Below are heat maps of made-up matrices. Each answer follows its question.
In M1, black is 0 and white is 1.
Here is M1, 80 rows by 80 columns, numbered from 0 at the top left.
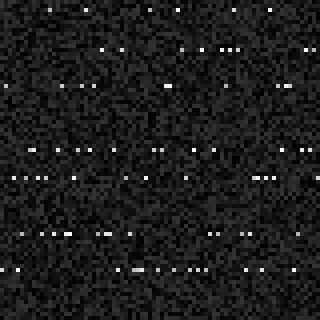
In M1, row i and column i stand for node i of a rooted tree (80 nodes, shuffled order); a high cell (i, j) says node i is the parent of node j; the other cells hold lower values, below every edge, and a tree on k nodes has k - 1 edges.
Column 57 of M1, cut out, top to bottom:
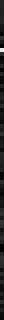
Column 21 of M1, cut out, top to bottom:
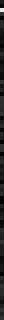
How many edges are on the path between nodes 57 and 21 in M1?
3
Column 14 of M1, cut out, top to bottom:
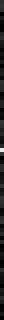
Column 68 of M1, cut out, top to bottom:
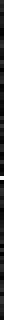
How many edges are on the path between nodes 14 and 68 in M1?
4
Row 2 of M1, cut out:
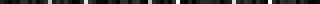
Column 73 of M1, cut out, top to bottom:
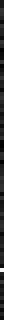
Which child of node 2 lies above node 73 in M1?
67
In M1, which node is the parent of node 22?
37
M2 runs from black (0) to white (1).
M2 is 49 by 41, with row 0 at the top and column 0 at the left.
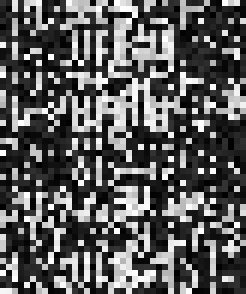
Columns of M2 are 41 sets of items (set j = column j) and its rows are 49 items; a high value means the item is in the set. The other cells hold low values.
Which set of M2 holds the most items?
16
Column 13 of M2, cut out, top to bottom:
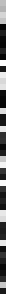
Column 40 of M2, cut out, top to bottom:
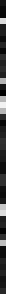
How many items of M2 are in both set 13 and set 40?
5
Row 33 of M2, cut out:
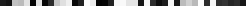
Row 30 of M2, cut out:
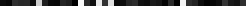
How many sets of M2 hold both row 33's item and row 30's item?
2
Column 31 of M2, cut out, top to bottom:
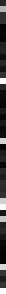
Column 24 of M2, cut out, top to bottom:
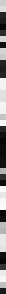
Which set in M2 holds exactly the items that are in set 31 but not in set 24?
1
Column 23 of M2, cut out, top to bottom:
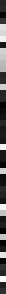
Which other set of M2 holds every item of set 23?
28
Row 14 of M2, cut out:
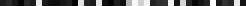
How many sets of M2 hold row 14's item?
11
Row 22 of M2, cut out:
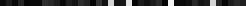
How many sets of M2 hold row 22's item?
4
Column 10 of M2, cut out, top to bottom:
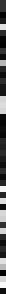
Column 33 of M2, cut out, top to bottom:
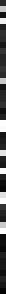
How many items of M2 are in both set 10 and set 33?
2
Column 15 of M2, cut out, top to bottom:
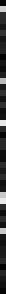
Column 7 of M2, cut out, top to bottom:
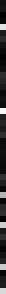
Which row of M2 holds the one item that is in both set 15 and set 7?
32
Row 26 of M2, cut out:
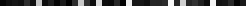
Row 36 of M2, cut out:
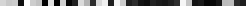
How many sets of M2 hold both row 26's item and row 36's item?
4
